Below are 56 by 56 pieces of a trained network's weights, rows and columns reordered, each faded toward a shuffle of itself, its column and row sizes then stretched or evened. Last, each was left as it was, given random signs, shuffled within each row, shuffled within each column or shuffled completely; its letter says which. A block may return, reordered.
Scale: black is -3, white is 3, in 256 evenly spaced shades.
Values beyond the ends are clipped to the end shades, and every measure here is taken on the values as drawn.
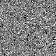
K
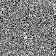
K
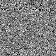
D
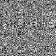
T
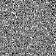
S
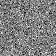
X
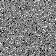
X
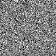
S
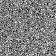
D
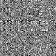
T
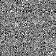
S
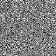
T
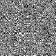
T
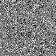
K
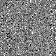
K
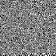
T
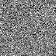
S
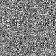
T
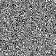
K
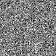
D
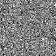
K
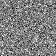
X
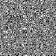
T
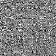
T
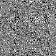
S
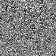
S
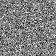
X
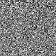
D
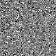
S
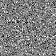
D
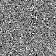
K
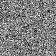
X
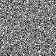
K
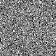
K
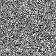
K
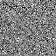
D
